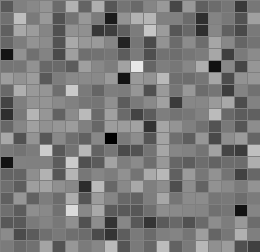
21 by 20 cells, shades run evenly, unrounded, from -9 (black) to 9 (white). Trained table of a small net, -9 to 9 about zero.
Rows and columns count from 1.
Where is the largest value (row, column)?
6, 11
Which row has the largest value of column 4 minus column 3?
13
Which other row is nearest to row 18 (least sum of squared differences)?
1
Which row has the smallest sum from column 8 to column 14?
19
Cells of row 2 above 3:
3
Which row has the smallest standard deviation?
17
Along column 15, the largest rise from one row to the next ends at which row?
15
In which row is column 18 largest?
9
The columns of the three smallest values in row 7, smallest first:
10, 18, 4
